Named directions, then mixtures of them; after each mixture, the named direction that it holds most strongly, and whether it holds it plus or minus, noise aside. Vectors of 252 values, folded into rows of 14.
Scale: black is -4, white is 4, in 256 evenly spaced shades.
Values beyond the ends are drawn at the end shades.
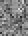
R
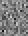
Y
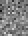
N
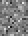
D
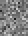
N, plus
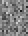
Y, plus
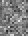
D, plus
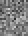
N, plus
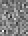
Y, minus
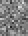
D, plus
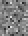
D, minus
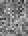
R, minus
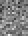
N, plus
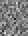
Y, plus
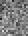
N, plus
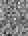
N, minus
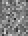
D, plus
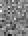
N, minus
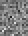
Y, minus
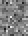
D, minus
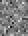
D, plus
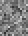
R, minus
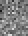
N, plus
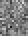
D, plus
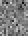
D, minus
